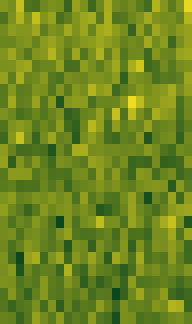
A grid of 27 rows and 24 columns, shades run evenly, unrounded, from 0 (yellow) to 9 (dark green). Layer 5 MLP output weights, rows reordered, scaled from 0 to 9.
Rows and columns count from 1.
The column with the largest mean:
19
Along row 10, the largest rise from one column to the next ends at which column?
16
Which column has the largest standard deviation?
3
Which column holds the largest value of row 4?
22
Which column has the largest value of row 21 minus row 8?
12
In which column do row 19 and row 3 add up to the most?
8
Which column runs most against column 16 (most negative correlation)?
6
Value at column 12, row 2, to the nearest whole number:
3
